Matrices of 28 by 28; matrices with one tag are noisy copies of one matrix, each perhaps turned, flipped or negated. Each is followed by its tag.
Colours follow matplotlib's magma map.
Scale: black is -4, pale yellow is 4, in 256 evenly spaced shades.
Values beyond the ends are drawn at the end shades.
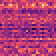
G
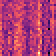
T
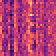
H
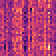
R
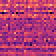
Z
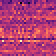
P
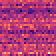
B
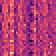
H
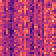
B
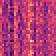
H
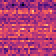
G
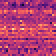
G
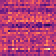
R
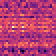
G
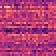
R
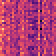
P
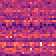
H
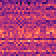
P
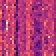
T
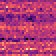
T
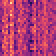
H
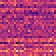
Z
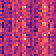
B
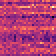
T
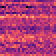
T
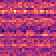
H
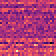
Z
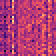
Z
